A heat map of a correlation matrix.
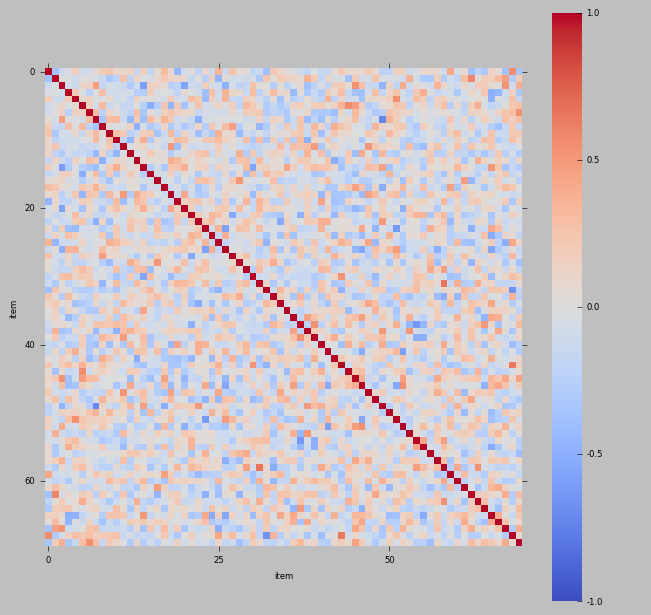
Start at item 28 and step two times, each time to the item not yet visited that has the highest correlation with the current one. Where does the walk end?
61
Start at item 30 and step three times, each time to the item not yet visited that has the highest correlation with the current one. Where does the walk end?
0
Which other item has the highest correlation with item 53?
38
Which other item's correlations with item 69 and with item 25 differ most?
67
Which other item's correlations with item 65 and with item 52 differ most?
55
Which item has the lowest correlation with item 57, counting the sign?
26
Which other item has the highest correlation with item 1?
62
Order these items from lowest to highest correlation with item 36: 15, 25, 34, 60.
15, 34, 25, 60
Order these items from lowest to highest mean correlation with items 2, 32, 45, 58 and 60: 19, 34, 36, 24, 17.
24, 17, 34, 19, 36
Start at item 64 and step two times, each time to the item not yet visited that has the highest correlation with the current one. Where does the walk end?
39
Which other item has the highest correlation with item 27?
8
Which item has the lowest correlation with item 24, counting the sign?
65
